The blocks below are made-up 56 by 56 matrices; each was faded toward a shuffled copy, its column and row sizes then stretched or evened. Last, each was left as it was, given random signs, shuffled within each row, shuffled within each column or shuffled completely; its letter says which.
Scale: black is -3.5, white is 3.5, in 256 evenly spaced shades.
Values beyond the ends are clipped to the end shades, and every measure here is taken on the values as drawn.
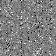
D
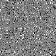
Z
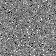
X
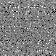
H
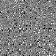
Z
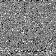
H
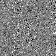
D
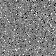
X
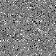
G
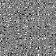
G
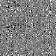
Z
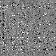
G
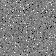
X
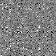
G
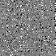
G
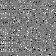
Z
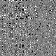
Z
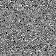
H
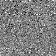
H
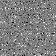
H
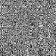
Z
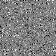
H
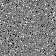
X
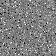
X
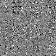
G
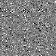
G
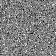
X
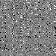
Z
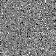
D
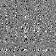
Z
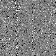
D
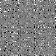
Z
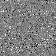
H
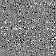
G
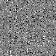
G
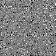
G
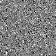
D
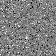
X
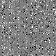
G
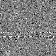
H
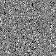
D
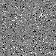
G
